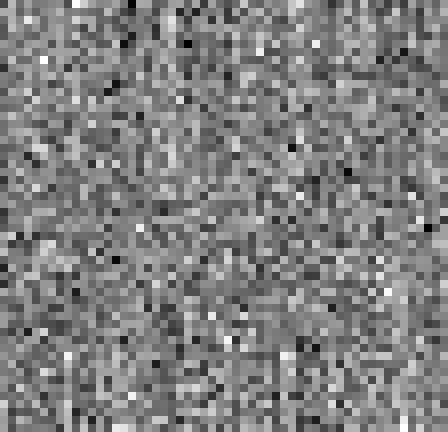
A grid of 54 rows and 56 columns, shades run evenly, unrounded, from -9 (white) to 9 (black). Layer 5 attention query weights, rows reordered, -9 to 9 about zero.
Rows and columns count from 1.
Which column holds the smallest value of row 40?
27
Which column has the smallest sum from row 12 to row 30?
22
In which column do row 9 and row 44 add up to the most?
40
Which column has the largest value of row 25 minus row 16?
12
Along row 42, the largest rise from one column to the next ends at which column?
7
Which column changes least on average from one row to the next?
51
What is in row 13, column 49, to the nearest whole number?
-1
